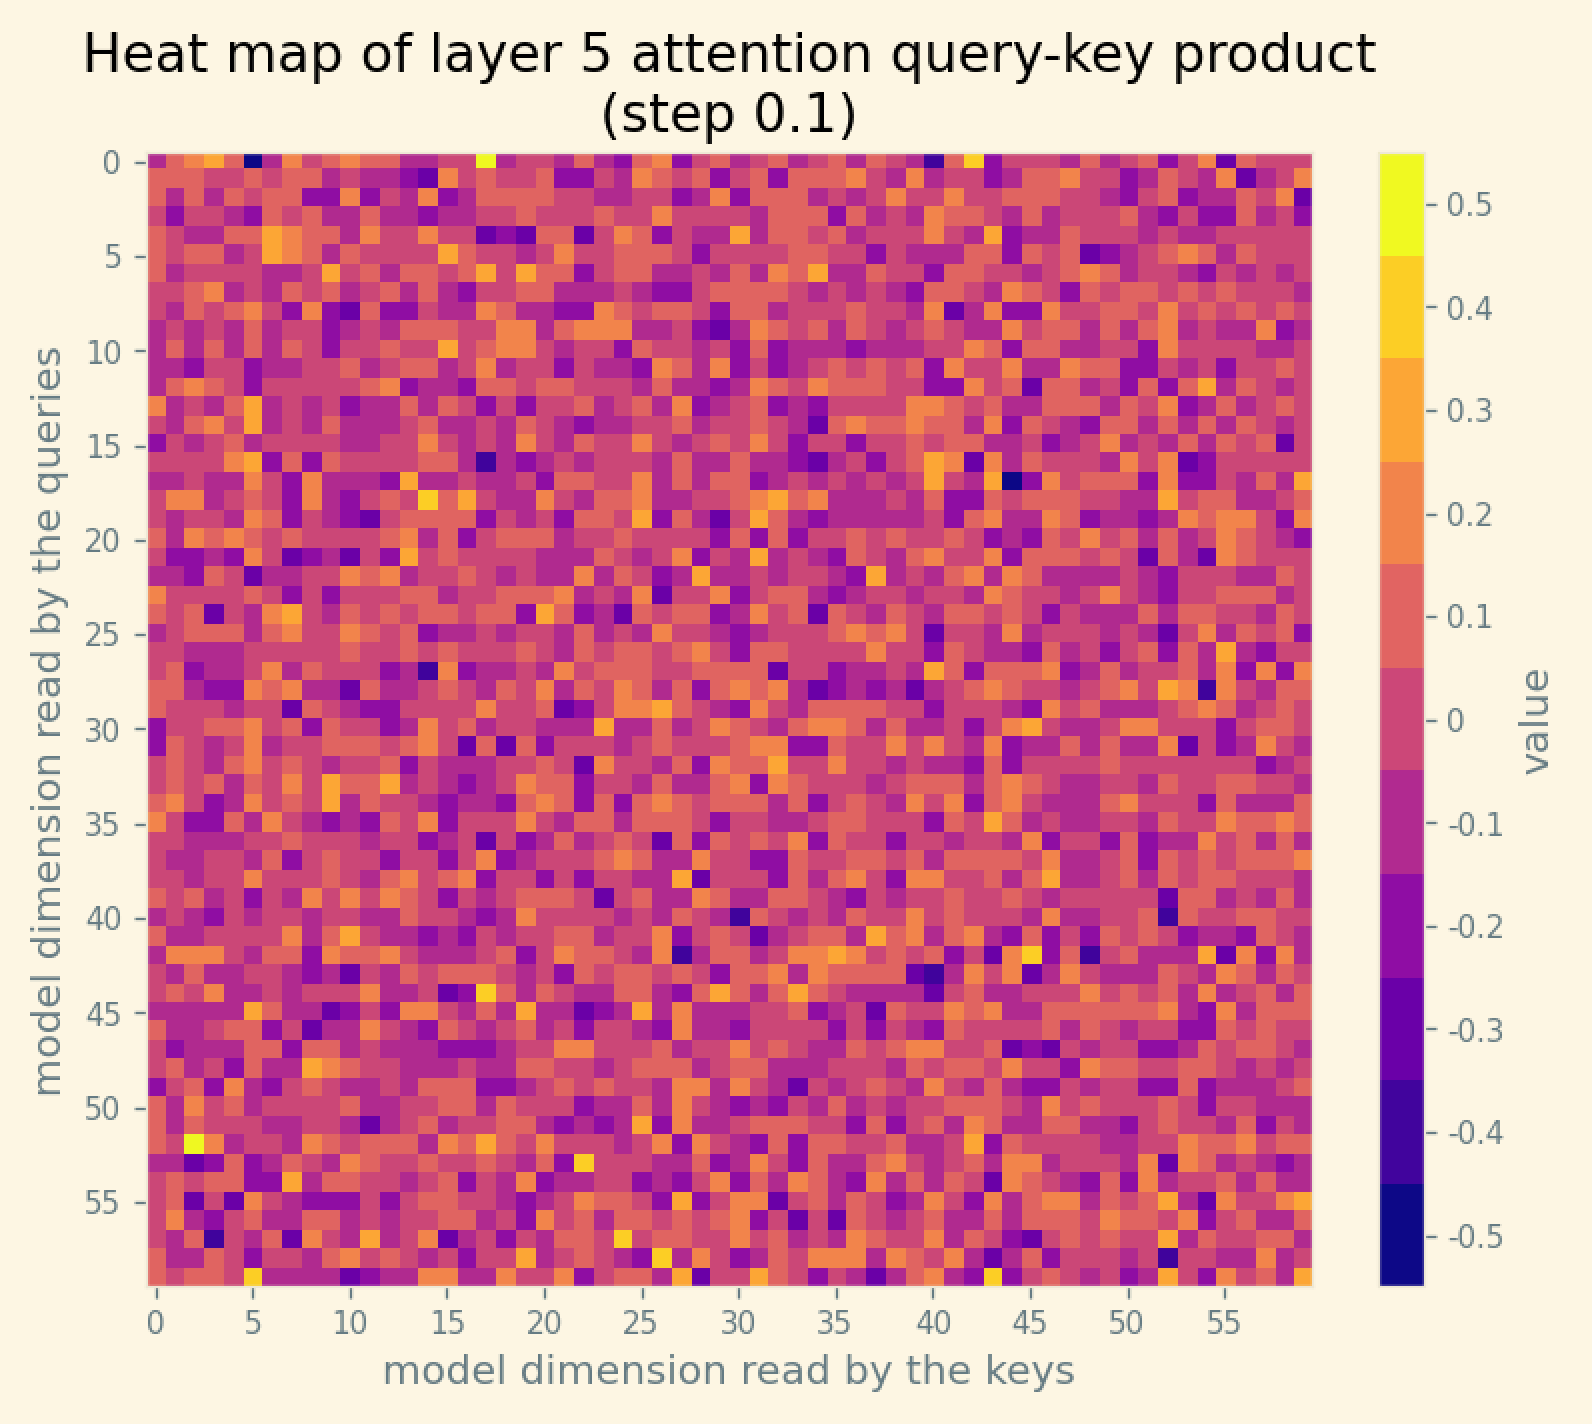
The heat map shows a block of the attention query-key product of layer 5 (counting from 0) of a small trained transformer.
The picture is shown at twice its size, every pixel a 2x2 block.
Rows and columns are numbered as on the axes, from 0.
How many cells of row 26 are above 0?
17
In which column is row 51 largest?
25
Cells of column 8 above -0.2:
52
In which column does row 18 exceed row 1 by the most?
14
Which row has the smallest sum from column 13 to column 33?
16
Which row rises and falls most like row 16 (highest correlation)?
13
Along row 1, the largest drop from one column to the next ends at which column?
56
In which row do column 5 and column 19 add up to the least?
0
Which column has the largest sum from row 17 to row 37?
43
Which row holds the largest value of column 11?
57
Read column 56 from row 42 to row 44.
0.2 0.1 0
